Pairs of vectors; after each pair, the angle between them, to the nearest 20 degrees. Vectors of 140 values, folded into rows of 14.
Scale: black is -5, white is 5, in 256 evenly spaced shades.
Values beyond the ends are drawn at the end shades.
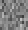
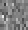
80 degrees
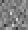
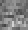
60 degrees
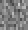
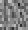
140 degrees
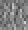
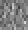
20 degrees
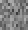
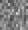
160 degrees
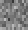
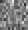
140 degrees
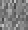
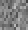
120 degrees
